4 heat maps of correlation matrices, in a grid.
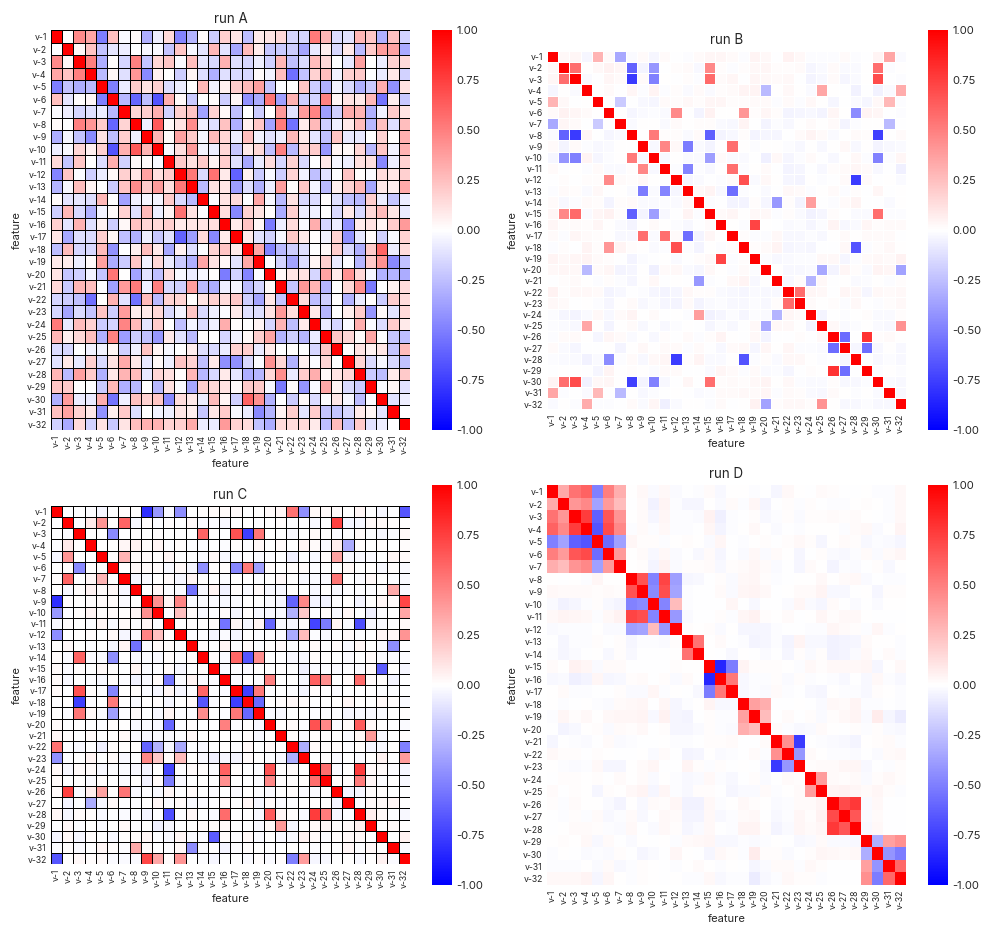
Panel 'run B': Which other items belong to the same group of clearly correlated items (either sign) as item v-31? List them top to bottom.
v-1, v-5, v-7
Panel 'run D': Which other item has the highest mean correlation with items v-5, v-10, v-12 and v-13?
v-14
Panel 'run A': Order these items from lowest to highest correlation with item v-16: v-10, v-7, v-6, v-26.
v-6, v-26, v-7, v-10
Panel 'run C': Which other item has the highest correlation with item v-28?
v-24
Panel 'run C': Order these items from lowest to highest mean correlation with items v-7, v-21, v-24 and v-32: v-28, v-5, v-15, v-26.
v-15, v-5, v-26, v-28
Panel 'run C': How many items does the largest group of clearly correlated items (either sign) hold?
7
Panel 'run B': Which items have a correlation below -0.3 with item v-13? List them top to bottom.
v-9, v-11, v-17
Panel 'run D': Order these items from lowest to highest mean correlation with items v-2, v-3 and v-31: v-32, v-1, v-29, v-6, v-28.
v-28, v-29, v-32, v-1, v-6
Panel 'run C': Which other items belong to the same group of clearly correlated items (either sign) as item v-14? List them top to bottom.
v-3, v-6, v-17, v-18, v-19
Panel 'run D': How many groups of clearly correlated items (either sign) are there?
9
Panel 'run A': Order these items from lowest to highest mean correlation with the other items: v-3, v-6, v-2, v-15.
v-6, v-2, v-15, v-3
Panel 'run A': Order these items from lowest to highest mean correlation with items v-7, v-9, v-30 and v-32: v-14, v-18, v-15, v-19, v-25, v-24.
v-25, v-14, v-19, v-24, v-15, v-18
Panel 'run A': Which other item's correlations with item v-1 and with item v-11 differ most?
v-12
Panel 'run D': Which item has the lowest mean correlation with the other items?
v-5
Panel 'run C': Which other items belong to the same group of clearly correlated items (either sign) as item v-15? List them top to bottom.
v-30
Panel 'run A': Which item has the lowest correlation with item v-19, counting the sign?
v-31
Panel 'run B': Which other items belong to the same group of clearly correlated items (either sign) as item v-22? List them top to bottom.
v-23
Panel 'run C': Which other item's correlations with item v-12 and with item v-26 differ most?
v-2
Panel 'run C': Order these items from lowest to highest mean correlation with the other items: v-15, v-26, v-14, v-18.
v-18, v-15, v-14, v-26
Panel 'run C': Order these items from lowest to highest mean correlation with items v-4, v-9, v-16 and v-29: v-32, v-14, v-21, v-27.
v-27, v-14, v-21, v-32
